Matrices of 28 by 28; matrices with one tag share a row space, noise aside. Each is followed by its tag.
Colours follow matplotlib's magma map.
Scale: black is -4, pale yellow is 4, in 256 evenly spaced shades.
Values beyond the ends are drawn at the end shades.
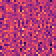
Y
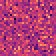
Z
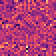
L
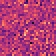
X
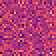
Y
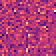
L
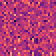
Z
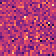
X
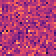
L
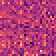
X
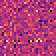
Z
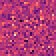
X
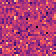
L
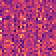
Y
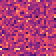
L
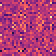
Y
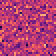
L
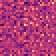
X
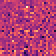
X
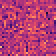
L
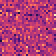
L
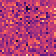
L
